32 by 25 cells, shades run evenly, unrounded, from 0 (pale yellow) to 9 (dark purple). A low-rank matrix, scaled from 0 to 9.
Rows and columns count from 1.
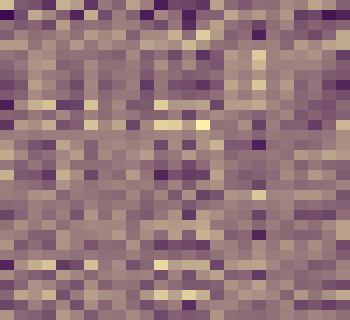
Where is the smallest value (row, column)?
13, 15
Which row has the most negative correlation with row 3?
30
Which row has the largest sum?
2
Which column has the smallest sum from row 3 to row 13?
7
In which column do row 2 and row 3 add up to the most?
14
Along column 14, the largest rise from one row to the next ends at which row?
31
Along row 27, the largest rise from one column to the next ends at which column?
5
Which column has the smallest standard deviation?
20
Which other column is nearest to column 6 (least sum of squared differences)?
24
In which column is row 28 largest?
19
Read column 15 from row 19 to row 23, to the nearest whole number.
4 7 5 3 3
